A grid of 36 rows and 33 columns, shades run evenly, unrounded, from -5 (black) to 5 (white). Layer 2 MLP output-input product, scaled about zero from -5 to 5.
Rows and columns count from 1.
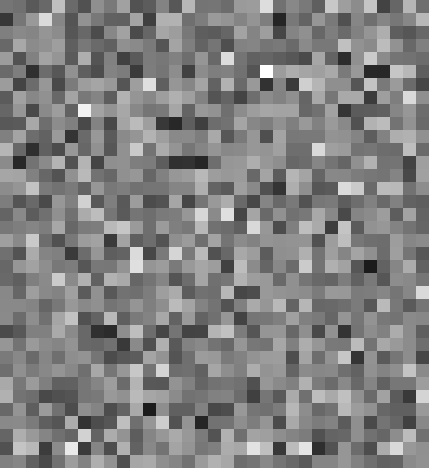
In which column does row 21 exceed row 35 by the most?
11
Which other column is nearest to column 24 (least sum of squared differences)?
31
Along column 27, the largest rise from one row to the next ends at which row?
18
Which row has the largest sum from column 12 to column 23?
35
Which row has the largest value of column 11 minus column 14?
10
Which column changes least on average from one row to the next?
4
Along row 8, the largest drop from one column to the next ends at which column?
29
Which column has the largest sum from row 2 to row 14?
25
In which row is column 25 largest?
12
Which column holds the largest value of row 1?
21
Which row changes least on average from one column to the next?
36
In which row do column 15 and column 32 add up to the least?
13
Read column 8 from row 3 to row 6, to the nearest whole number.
-2 -1 -2 -2
